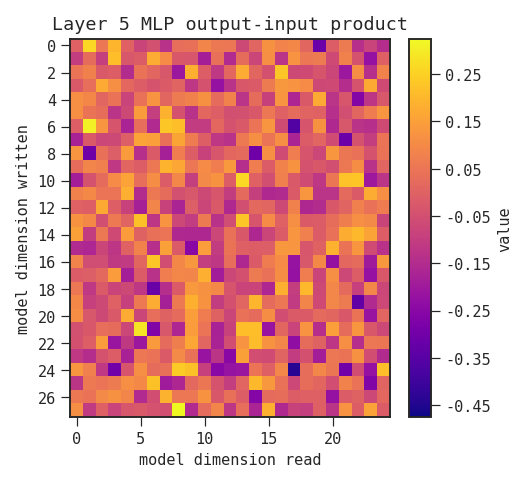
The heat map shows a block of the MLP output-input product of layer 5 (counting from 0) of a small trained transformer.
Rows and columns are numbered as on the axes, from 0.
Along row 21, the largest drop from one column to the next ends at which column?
6
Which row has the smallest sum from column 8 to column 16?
14
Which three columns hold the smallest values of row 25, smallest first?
23, 7, 8
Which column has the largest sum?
16
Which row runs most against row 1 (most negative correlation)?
18
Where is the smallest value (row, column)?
24, 17
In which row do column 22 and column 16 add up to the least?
19
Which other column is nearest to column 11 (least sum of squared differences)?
12
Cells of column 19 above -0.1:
22
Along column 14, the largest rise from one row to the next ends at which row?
9
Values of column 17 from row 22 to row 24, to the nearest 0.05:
-0.25 -0.1 -0.45
